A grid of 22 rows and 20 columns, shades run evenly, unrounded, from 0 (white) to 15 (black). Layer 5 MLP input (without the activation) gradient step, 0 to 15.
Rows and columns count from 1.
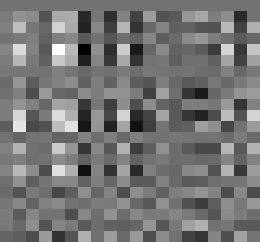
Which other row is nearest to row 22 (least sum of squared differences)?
9
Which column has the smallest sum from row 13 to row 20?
5
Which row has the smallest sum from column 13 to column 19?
21
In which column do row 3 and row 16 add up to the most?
7
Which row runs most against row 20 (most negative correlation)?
12
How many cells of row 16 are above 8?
8
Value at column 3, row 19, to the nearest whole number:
9
